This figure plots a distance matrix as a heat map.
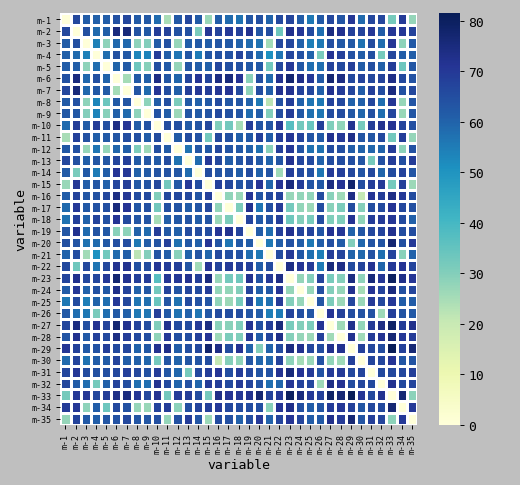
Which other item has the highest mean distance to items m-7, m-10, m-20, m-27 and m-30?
m-33
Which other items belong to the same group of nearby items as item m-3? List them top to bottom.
m-5, m-8, m-9, m-12, m-21, m-34
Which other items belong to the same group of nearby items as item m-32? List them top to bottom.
m-4, m-26
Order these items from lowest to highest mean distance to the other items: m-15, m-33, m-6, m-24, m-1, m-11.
m-24, m-1, m-11, m-15, m-6, m-33
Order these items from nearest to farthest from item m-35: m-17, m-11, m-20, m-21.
m-11, m-21, m-17, m-20
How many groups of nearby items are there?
8
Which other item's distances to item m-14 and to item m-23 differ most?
m-22
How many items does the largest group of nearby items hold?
10
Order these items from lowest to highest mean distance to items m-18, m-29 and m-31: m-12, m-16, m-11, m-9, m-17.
m-17, m-16, m-12, m-9, m-11
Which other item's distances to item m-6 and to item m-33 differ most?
m-7
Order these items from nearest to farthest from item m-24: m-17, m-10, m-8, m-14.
m-17, m-10, m-8, m-14
